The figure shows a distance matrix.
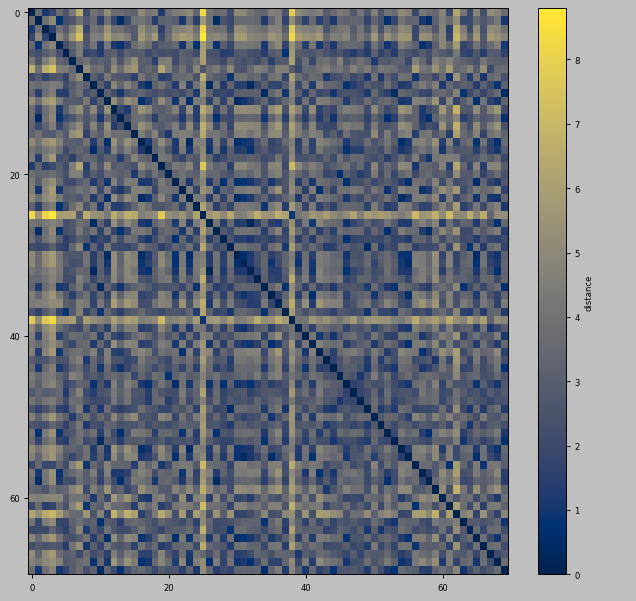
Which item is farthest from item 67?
3
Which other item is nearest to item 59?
43
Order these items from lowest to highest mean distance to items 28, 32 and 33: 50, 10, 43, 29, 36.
36, 50, 10, 29, 43
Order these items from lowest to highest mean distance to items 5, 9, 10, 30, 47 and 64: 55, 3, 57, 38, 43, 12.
55, 43, 57, 12, 3, 38
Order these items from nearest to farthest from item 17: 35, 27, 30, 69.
30, 35, 69, 27
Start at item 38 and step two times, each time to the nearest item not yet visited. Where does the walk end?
7
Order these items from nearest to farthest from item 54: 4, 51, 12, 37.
51, 37, 4, 12
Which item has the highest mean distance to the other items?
25
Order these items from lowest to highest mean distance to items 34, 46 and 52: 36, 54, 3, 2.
54, 36, 2, 3
